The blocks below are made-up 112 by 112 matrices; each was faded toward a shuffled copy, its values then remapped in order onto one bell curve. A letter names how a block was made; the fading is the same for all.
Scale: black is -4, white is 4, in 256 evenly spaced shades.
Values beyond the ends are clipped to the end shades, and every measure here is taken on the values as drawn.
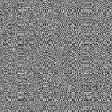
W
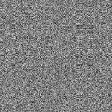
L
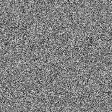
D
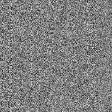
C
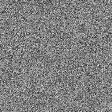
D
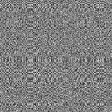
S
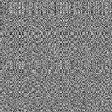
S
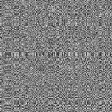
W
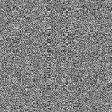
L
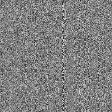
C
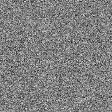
D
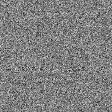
D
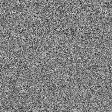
D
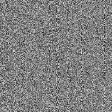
C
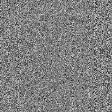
C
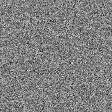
D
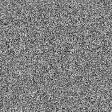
D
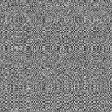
W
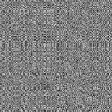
S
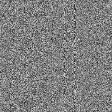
C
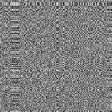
W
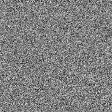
D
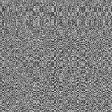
S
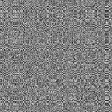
S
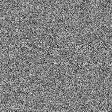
D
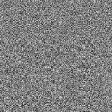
L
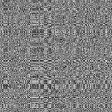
W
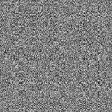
L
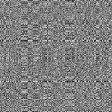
W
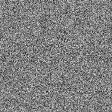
D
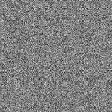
L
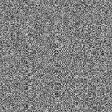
L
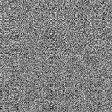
L
